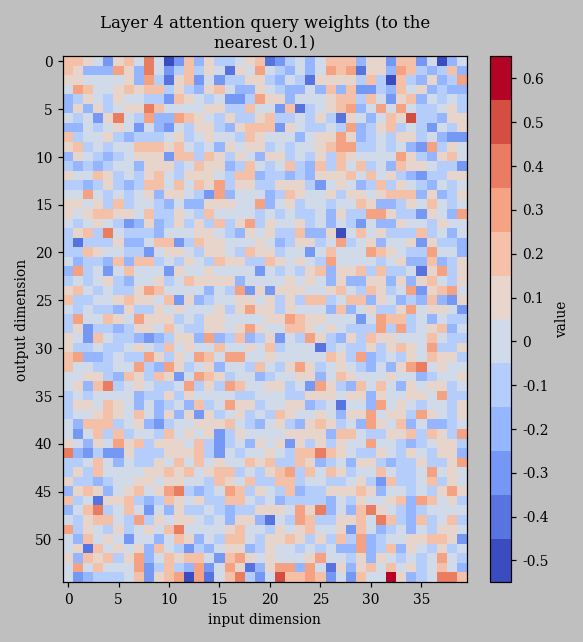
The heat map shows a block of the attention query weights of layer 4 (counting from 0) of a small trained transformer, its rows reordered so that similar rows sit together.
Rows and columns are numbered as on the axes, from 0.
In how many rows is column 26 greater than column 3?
24
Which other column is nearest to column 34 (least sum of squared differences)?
19
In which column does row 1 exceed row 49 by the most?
28
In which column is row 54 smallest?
12
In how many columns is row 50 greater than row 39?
15
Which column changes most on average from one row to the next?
1
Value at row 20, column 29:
0
